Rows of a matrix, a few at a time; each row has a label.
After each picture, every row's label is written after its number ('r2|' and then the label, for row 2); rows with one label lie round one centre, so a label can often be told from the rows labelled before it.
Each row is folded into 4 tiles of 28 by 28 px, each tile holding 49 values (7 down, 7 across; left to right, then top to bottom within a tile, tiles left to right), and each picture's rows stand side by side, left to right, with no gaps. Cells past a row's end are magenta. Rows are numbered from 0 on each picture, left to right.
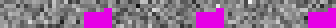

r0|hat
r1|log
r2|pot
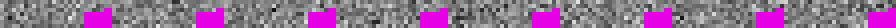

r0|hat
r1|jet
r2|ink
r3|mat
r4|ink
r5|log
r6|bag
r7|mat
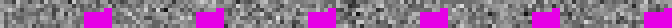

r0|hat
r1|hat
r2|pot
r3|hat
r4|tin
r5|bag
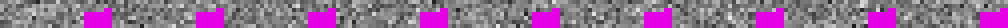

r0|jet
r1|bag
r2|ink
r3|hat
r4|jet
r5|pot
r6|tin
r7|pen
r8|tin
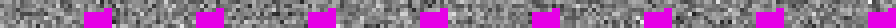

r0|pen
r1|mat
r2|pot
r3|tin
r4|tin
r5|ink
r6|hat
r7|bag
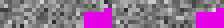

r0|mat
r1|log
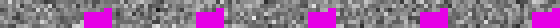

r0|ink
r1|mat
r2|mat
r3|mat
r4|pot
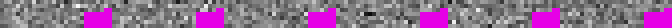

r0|pen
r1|pen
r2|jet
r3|mat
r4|tin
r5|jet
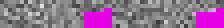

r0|tin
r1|hat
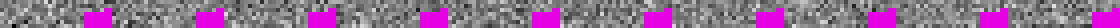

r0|pot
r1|pot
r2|pen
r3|ink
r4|hat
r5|mat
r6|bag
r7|jet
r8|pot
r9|hat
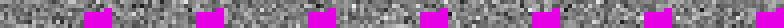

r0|pen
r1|tin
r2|ink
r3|ink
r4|bag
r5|log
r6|log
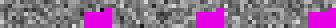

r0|ink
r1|bag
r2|tin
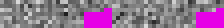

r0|tin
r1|mat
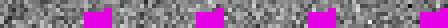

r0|ink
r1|pot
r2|tin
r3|bag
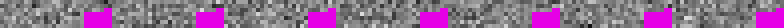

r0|pot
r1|tin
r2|jet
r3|jet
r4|pot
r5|bag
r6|mat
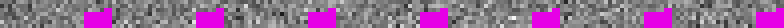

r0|hat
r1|mat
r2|bag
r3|log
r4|log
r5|hat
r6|jet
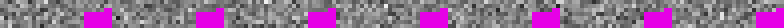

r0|hat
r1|pot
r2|hat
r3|pot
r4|bag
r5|jet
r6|ink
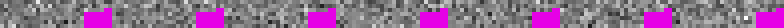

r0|mat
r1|log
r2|tin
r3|jet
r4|jet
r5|bag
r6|pen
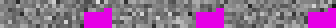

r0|pen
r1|tin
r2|bag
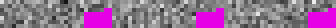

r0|ink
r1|ink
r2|jet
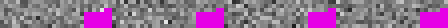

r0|log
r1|pot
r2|pot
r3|ink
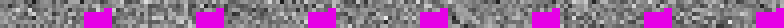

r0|jet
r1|mat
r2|hat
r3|hat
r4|pot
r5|jet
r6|log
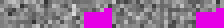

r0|log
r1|hat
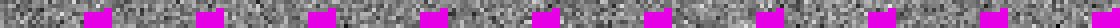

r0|hat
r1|pen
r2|jet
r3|ink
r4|pot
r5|hat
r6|mat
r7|bag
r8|log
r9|log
